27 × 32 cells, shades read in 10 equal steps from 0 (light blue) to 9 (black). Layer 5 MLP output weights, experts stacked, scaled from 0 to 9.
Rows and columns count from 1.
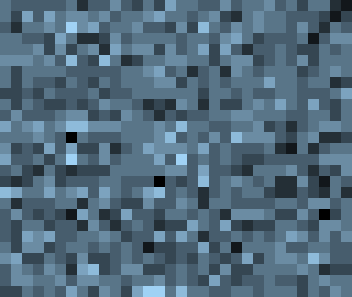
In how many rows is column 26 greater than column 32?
10
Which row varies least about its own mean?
9
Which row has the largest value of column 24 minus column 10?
6
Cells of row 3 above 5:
4
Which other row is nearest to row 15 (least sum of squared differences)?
12
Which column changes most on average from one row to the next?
7
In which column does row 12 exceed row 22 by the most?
27
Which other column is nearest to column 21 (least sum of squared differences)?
18
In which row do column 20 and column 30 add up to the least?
26
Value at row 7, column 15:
2
